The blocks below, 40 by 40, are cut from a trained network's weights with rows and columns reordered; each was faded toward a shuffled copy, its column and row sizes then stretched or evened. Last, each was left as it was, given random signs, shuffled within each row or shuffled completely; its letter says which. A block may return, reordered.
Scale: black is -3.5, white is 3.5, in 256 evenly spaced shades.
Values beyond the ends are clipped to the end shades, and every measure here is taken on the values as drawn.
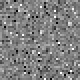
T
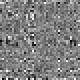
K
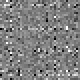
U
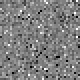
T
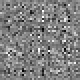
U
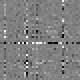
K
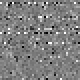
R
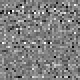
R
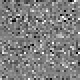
R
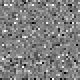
R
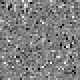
T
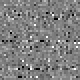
R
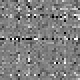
U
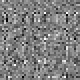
K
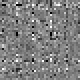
U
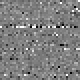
R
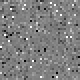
T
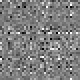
K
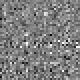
U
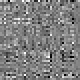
K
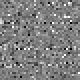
R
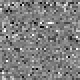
R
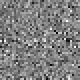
R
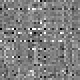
K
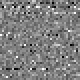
R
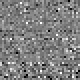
R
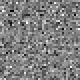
R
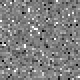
T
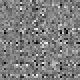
U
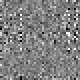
U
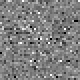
R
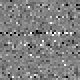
R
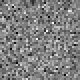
T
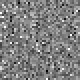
T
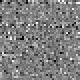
R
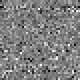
R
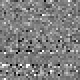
R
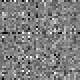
U
